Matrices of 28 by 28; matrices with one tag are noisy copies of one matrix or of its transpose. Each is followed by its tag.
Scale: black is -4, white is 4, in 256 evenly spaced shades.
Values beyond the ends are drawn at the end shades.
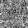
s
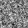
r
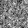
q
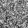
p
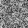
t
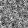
r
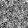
t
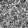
q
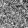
p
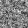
r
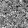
p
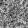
s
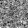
s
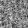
r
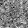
s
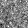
p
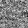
r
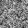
q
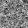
p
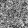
s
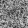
s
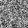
r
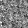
r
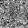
s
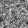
q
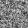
r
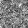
t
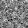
t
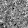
p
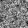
q
